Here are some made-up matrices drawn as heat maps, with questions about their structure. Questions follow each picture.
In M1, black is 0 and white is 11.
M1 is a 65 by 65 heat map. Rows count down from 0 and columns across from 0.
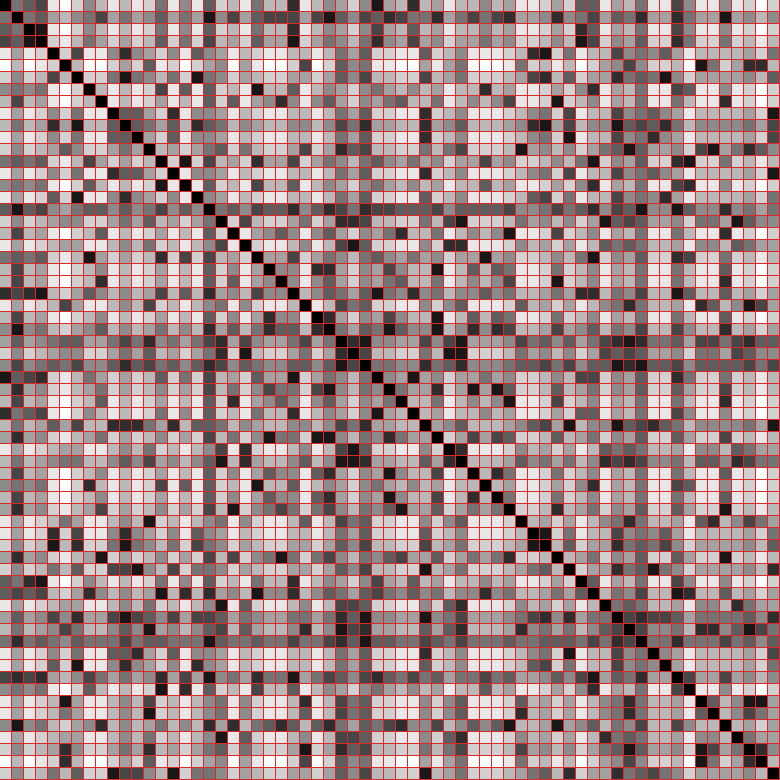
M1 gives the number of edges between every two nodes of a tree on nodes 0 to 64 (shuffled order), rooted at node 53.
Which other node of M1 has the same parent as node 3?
31
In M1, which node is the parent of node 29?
38
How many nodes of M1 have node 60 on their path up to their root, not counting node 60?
6
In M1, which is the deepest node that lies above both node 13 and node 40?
49
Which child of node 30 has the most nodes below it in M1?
28
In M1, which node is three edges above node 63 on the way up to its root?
52
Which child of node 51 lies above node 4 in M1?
10
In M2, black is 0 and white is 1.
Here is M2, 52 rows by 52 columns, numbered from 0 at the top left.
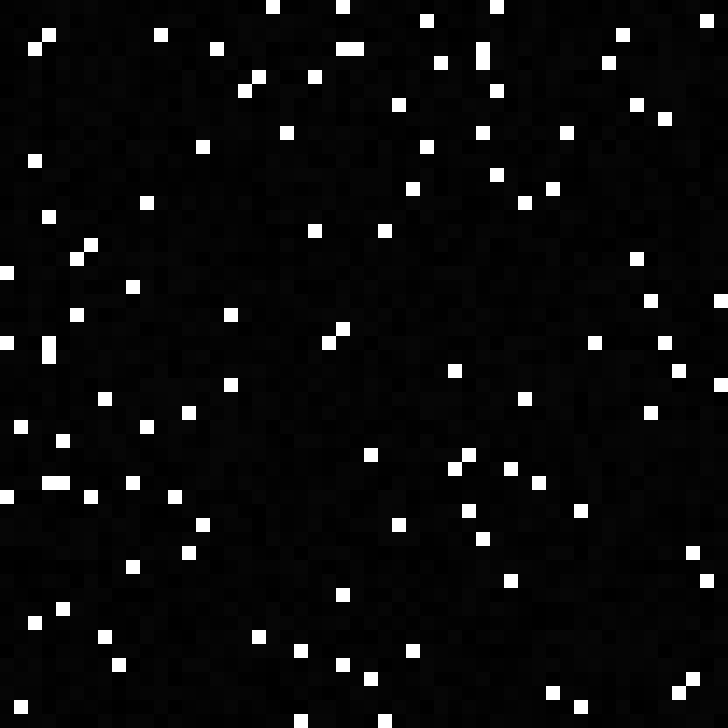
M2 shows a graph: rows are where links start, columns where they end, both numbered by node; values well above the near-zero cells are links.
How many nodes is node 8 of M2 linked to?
1
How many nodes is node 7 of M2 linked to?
2
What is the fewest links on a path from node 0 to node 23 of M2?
2
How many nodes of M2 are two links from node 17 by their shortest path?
1
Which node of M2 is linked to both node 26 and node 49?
node 48
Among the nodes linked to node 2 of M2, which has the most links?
node 3
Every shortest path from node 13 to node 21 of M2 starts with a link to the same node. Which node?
node 29
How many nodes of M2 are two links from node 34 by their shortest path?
8
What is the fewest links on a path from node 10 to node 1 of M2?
2
